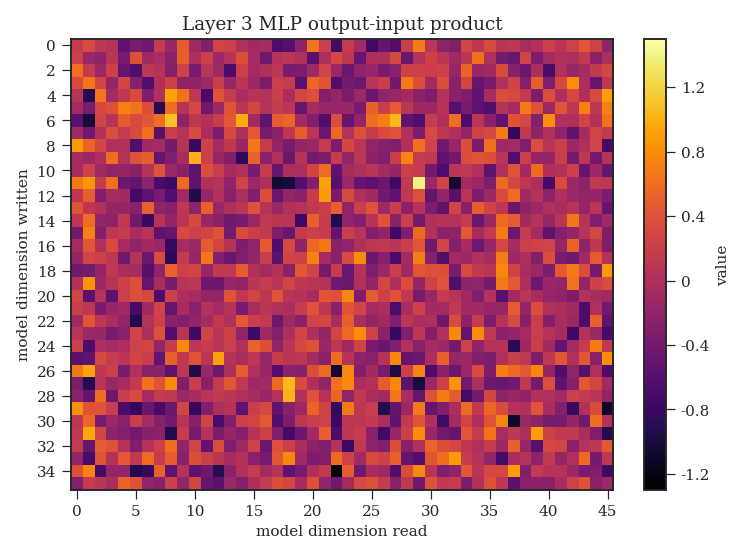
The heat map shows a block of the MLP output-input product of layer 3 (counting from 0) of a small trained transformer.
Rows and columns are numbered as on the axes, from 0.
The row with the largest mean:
6
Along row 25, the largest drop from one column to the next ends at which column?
28
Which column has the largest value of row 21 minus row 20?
7
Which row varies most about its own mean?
11
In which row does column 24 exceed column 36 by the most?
23
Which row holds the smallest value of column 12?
34
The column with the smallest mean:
22
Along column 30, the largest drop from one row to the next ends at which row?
29
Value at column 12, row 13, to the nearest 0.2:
-0.2
